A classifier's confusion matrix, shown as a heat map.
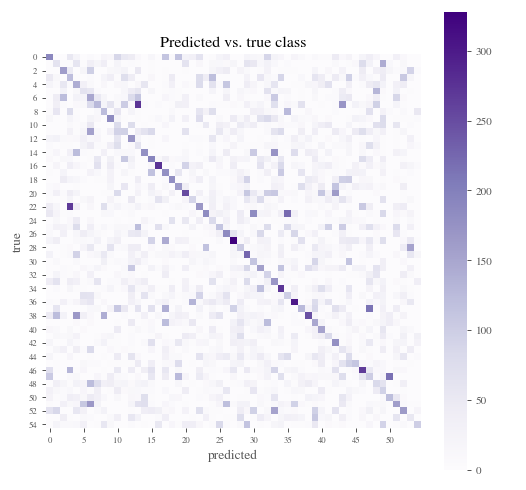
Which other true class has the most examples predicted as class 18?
24
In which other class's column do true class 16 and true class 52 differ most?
33
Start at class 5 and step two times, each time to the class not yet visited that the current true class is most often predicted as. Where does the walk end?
6
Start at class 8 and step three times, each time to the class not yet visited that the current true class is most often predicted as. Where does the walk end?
3
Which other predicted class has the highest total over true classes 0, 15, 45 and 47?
19
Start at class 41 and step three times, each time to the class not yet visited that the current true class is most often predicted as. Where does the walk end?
39
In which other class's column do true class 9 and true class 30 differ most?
44
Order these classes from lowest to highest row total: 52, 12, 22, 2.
12, 2, 22, 52
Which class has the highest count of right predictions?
27
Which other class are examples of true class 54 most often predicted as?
29
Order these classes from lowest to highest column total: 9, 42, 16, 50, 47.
50, 16, 9, 42, 47
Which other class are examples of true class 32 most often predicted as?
48
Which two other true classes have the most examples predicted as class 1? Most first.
38, 52
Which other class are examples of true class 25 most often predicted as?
13
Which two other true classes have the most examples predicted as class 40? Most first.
20, 34
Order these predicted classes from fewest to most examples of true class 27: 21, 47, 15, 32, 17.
21, 32, 47, 15, 17
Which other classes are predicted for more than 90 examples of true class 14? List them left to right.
4, 30, 33
